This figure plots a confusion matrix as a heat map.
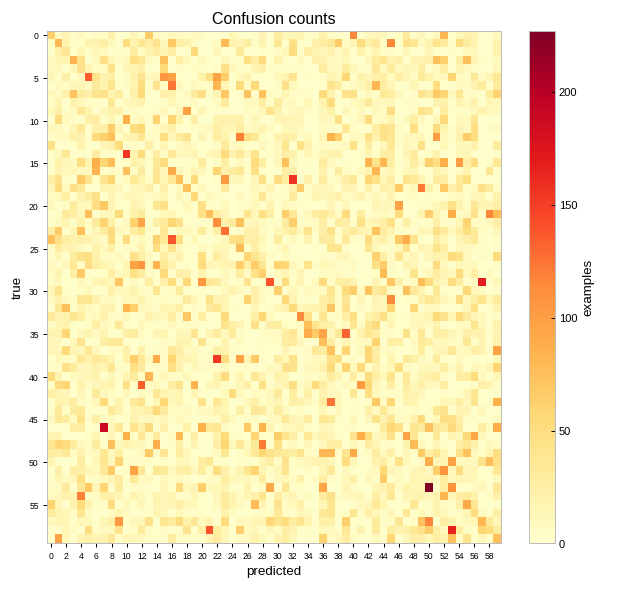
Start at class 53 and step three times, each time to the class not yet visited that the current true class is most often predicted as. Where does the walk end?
21
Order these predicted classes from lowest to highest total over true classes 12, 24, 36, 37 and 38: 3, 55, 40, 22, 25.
40, 3, 55, 22, 25
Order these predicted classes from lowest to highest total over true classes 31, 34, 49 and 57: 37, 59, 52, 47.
47, 52, 59, 37
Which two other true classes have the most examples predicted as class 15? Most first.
5, 3
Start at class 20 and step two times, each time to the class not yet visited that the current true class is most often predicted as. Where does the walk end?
7
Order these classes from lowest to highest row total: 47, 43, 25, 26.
25, 26, 43, 47
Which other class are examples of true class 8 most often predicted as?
37
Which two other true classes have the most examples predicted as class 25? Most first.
12, 38
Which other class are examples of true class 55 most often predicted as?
27
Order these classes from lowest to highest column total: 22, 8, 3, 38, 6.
38, 3, 6, 22, 8
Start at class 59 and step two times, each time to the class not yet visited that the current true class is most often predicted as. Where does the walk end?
45
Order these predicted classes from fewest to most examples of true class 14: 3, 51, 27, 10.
3, 51, 27, 10
